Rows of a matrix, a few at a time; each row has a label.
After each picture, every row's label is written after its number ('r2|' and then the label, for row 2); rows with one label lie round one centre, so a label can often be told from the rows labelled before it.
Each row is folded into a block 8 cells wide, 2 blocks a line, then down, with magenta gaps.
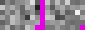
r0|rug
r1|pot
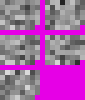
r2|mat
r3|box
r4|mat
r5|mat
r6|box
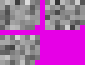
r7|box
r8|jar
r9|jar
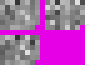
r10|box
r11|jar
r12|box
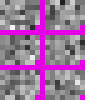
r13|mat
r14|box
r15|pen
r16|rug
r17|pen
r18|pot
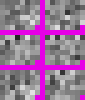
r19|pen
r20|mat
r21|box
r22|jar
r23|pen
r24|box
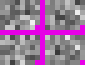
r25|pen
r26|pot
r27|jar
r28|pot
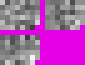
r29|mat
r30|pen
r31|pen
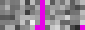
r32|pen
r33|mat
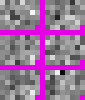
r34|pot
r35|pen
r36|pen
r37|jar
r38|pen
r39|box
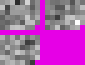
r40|box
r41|pen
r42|mat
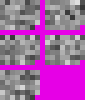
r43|mat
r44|rug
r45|jar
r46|jar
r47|mat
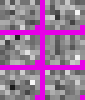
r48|jar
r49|pot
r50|box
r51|pen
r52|pot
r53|pot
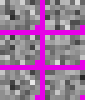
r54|pot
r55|jar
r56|jar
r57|mat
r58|pot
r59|rug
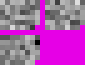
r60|mat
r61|jar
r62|rug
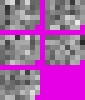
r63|box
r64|pen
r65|box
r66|rug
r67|pen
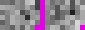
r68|rug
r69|pen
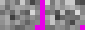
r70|pot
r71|pot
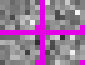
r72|pen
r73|pot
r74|rug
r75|box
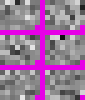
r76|box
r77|rug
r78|pot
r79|box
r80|jar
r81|mat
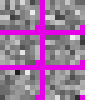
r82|pot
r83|pot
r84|mat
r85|rug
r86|box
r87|mat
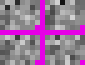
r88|box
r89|box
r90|box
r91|jar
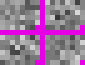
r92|mat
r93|pot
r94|pot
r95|pen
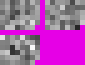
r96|pen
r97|mat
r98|pot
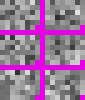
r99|jar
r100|pot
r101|jar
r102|pen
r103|box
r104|mat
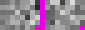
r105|rug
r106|box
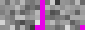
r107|mat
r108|jar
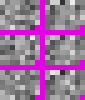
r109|mat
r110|box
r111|jar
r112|box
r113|mat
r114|box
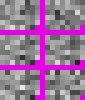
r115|mat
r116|pot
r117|mat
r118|mat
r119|mat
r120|jar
